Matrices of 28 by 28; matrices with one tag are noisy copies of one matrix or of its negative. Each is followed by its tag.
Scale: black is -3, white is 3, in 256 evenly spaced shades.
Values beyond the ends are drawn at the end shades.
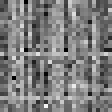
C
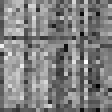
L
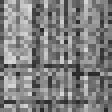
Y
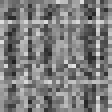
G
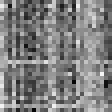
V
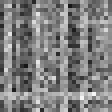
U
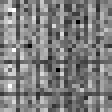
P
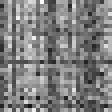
V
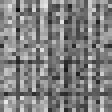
P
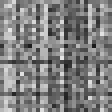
P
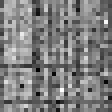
Y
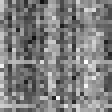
V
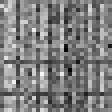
P
